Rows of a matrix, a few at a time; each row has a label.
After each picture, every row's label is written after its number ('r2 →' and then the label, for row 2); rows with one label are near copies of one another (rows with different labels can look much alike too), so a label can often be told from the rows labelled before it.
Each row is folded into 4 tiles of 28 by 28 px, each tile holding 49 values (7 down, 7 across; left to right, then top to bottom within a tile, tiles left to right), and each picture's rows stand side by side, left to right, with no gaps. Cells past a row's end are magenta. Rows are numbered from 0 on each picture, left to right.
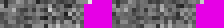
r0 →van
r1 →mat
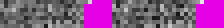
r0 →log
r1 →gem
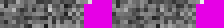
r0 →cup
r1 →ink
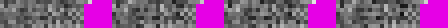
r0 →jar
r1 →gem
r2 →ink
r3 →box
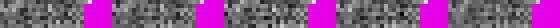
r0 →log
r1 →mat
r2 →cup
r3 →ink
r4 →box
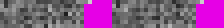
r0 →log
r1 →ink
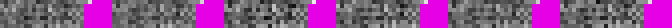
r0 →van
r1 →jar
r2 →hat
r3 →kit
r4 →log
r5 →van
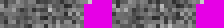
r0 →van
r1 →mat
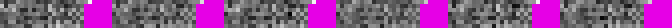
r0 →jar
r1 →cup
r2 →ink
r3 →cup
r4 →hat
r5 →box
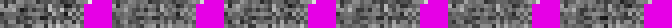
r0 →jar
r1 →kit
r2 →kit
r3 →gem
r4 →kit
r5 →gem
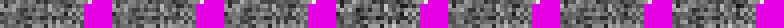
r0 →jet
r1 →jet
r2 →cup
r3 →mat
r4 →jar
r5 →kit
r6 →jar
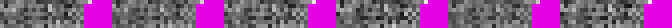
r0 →log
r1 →van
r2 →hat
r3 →mat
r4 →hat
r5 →hat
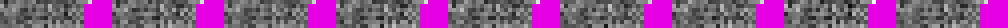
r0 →log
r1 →jar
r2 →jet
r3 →van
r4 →ink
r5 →cup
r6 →gem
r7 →ink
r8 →hat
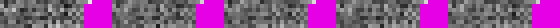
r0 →jar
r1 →hat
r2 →kit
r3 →jet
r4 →ink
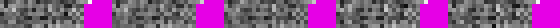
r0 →ink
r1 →ink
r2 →box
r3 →hat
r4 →hat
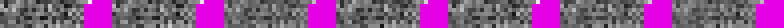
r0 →ink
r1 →van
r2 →gem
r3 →log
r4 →ink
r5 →cup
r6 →log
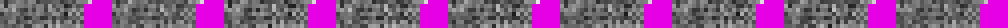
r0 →ink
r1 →cup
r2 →box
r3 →gem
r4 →log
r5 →log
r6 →jet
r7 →cup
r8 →jar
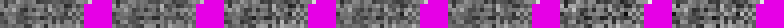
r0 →cup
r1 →gem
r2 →jet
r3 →ink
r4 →mat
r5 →ink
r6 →jet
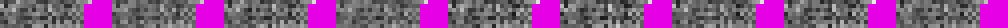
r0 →cup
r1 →jar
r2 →log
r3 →ink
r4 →ink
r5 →mat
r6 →kit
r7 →log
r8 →box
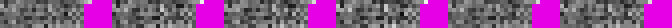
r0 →kit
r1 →hat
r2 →jar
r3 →mat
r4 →ink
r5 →mat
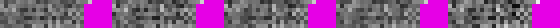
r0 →jet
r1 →gem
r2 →mat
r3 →cup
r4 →van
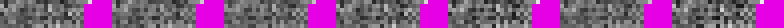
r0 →mat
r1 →ink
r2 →hat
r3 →mat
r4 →log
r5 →log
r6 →van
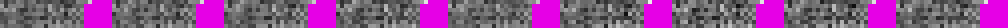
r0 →jar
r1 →gem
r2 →box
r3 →cup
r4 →kit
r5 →log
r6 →jar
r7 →log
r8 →ink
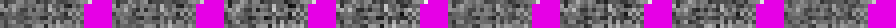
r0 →hat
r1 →gem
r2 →box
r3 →gem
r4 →hat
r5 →mat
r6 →log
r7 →log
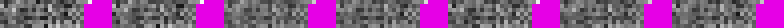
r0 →van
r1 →cup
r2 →hat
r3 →jet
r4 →jet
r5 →log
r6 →mat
